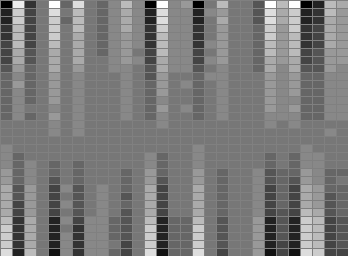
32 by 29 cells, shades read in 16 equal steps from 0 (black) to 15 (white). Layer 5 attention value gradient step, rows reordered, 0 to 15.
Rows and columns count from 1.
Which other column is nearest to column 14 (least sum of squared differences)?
25
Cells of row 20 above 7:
5
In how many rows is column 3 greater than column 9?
12
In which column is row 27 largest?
26
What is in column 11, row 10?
8
